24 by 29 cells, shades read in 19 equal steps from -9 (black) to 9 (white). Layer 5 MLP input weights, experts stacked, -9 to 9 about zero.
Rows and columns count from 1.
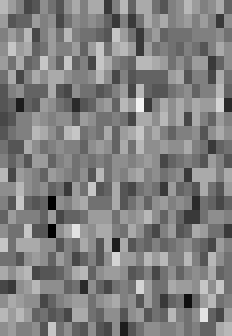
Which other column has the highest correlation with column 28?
7
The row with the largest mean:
10
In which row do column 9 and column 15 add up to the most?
3
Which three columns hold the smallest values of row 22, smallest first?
24, 21, 6
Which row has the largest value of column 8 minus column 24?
22
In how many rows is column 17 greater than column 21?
11
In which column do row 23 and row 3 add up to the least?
5
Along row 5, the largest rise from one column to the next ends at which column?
13
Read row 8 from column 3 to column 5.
-7 -2 -3
